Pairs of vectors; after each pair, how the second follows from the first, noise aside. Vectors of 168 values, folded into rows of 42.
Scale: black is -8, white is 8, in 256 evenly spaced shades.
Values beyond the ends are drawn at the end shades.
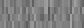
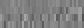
wrapped around, partly zeroed.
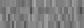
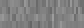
reversed, negated, shrunk.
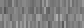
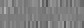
negated, partly zeroed.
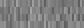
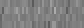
wrapped around, partly zeroed.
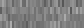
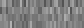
copied.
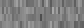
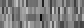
scaled up.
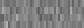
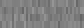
reversed, negated, shrunk.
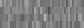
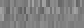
wrapped around, partly zeroed.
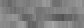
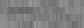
reversed, shrunk.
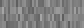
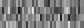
negated, scaled up.
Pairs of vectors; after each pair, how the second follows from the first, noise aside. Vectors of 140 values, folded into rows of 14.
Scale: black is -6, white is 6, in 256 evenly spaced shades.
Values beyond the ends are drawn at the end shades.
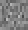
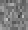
sign-scrambled.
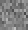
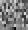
negated, scaled up.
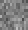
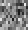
wrapped around, negated, scaled up.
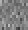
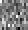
scaled up.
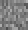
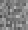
sign-scrambled.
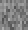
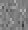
reversed, negated, partly zeroed.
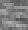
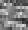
scaled up.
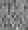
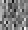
wrapped around, negated, scaled up.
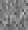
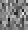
scaled up.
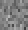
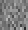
sign-scrambled.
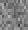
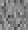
sign-scrambled.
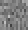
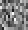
wrapped around, negated, scaled up.
